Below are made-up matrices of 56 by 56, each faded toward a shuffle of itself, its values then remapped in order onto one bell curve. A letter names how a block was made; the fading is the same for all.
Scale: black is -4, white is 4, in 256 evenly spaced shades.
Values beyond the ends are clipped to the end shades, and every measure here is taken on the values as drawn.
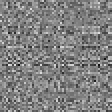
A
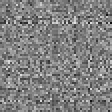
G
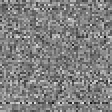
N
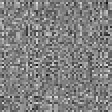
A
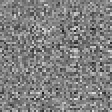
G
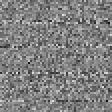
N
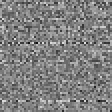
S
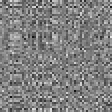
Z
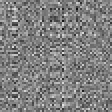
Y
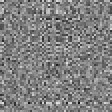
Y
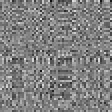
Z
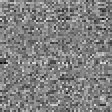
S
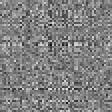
A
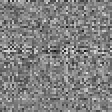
G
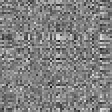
A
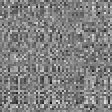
Z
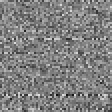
N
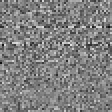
N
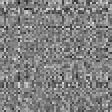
A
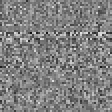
G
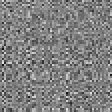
Z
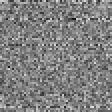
N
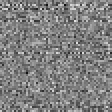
N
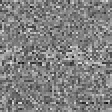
N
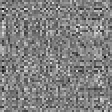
A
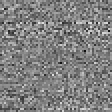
S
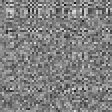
Y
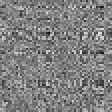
A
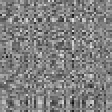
A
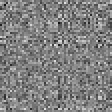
Y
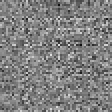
G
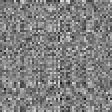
Y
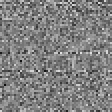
S
